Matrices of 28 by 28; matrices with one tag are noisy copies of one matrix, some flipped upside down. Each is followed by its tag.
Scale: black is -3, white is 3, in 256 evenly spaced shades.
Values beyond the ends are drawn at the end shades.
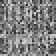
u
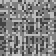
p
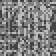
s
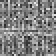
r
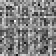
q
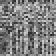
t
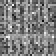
u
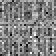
r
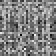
s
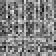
p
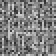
r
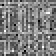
s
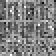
p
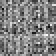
u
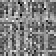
u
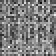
s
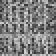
u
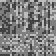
t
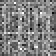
s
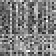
t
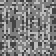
s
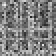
q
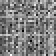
p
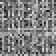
r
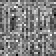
s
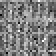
u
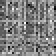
p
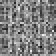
u
